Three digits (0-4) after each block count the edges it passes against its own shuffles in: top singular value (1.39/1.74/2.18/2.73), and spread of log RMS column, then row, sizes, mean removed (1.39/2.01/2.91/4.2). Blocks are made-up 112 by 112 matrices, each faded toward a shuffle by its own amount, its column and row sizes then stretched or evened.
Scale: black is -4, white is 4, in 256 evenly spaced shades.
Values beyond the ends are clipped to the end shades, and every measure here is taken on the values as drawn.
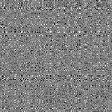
4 2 3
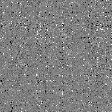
1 2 2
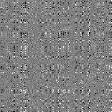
4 3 2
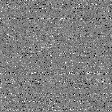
1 0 3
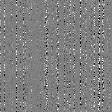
3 4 0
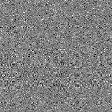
3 0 2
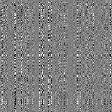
4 4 2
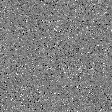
0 0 1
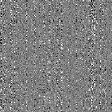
3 3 0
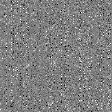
1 3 1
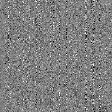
2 3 0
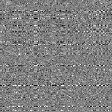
4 1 3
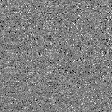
3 0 1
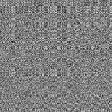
4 0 3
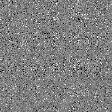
1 2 2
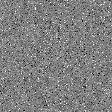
0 1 0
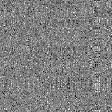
3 2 0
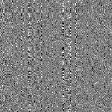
4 3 0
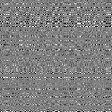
4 0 4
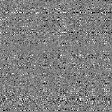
3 2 3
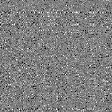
3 1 2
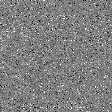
0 0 2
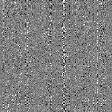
3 3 1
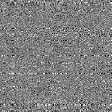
3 1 3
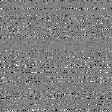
0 0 4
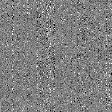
1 3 0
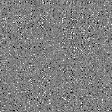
2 2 1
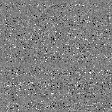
0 1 2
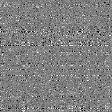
3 1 3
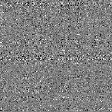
2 2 3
